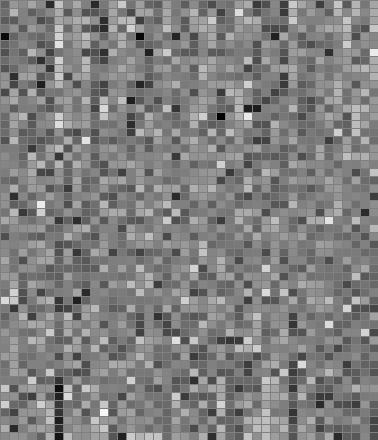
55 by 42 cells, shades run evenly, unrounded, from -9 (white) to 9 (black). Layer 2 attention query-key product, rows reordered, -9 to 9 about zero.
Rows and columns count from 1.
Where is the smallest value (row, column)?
52, 12
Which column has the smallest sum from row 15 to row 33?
23
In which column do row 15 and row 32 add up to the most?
25
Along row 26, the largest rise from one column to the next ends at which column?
6
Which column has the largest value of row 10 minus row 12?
2
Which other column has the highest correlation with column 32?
11
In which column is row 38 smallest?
1
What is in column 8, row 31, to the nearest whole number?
3
